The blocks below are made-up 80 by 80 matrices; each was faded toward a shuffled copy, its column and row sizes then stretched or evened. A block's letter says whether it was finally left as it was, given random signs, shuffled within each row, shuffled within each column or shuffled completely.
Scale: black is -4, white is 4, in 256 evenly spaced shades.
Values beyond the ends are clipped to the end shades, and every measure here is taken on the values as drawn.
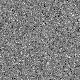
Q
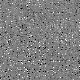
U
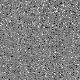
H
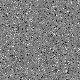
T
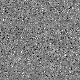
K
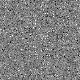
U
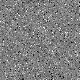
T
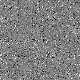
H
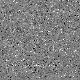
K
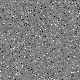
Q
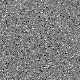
T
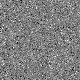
Q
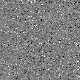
H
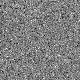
Q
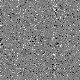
H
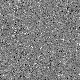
Q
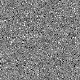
H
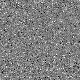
K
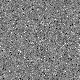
Q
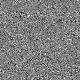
K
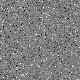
Q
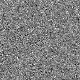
T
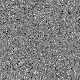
Q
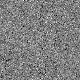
T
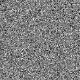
H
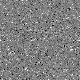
K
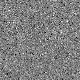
K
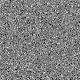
K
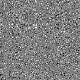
U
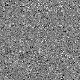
U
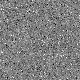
Q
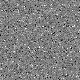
K
